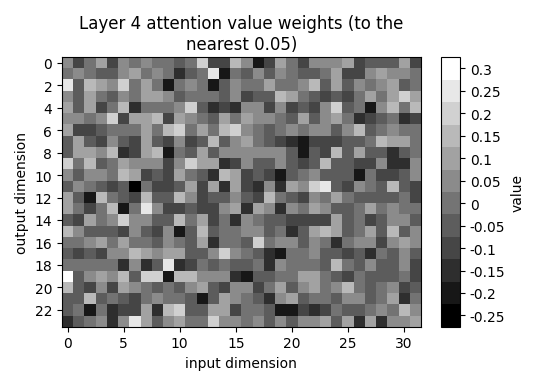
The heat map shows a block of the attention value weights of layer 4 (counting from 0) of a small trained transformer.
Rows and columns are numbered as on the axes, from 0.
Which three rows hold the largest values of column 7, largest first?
13, 19, 12
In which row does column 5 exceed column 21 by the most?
14
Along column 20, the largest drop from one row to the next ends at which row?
22
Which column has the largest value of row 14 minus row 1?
10
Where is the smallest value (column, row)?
6, 11
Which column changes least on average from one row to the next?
31
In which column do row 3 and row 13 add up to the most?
7
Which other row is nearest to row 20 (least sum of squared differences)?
0
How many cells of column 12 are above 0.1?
2
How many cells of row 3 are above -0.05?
21
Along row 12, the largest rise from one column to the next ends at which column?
3
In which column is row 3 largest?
30
